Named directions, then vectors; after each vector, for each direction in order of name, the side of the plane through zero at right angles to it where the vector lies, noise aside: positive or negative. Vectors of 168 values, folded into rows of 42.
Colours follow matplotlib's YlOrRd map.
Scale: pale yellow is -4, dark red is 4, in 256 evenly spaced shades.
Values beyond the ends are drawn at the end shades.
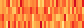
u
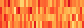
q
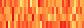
positive, negative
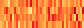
negative, negative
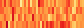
positive, negative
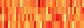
positive, negative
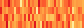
positive, negative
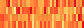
positive, positive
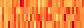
negative, positive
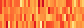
positive, negative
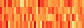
positive, negative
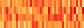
negative, negative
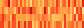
positive, positive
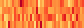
negative, positive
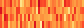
positive, negative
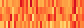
negative, positive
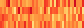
positive, positive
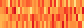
negative, negative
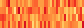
positive, positive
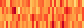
negative, negative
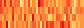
positive, negative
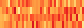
negative, negative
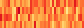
positive, positive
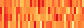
positive, negative
